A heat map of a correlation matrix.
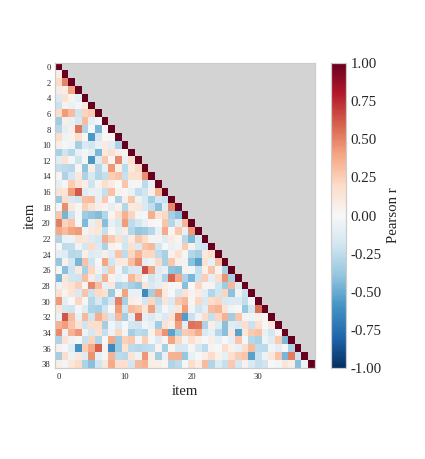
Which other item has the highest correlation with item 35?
37
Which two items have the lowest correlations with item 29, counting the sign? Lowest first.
13, 37
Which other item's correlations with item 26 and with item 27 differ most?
17
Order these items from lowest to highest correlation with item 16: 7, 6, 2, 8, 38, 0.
7, 6, 38, 0, 8, 2
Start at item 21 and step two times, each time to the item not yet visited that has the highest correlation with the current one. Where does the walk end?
20
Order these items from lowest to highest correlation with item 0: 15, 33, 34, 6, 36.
15, 36, 6, 33, 34
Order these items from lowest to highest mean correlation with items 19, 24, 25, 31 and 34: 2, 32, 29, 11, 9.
2, 32, 29, 11, 9
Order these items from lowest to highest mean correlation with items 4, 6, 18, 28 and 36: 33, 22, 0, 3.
3, 22, 0, 33
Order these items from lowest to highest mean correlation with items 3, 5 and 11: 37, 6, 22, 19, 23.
6, 19, 22, 23, 37
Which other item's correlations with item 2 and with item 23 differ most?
1
